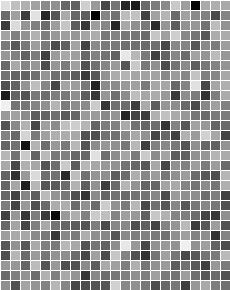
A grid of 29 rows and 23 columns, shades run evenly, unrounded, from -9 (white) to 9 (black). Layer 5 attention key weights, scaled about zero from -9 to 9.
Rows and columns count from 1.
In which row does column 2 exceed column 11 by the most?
21
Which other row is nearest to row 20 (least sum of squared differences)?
28
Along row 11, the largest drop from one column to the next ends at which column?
15
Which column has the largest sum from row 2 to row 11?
9
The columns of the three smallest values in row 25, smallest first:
19, 13, 7
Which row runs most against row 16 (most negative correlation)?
2
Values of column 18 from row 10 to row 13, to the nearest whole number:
5 -1 -3 0
